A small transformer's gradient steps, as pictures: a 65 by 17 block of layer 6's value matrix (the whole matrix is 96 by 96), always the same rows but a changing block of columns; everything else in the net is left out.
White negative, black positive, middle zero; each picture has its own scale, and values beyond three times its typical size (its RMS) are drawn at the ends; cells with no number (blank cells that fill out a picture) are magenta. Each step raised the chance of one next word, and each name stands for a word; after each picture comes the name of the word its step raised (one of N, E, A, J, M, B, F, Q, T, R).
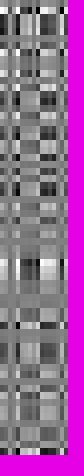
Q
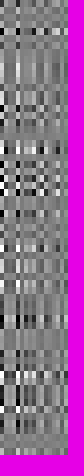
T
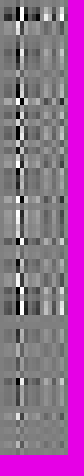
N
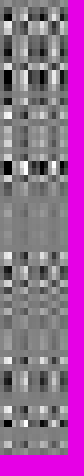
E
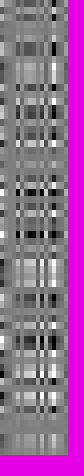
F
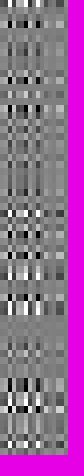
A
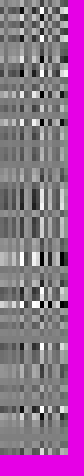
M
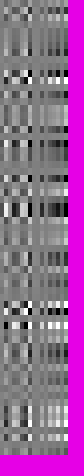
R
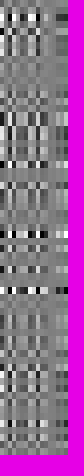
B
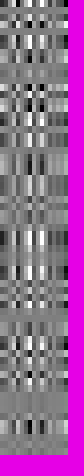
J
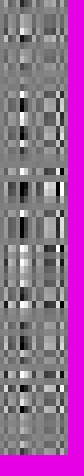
M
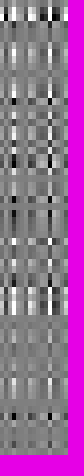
N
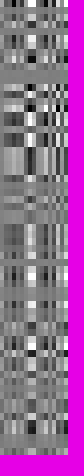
J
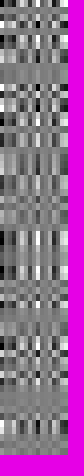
J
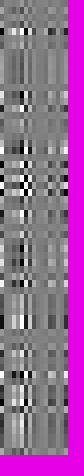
T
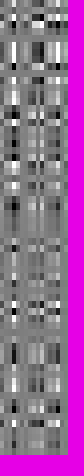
E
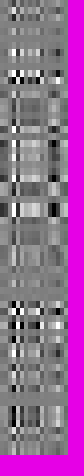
R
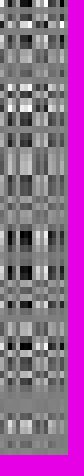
J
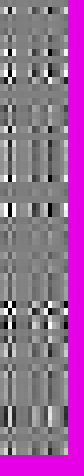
R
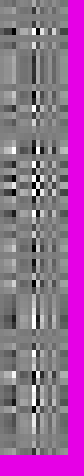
T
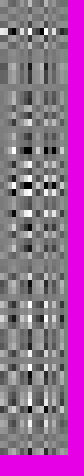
T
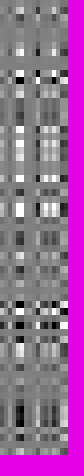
R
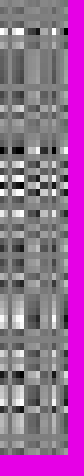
T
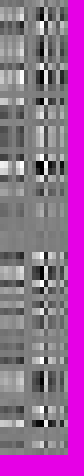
E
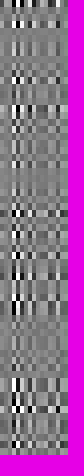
A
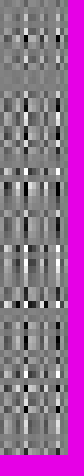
M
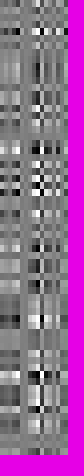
T
